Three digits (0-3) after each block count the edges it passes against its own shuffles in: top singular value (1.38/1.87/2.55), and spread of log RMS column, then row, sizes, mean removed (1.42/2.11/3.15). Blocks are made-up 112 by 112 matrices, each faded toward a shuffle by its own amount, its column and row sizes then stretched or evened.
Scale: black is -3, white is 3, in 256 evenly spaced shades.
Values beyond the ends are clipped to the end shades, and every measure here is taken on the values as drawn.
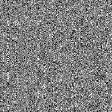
1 2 0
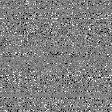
0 1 3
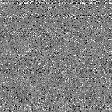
2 0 2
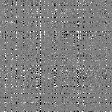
2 3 3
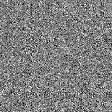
2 1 1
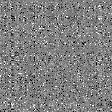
2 1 2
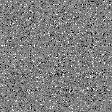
0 1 2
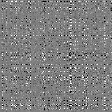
3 3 3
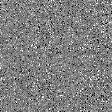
0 2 1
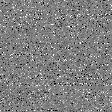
0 0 2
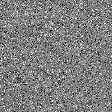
1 1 0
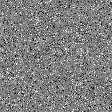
1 0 0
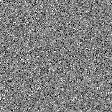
0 0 1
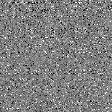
2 0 2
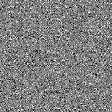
2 0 1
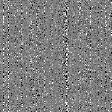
2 3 0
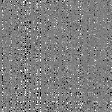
2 3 2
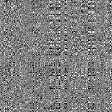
3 3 2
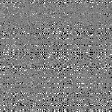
3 2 3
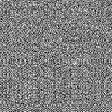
3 0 1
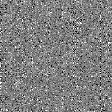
2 2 1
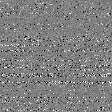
0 0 3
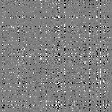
2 3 3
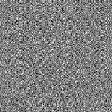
3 1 0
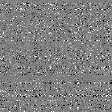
2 1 3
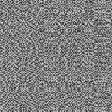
3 0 1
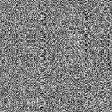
3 2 0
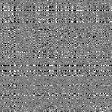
3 2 3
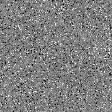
0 1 0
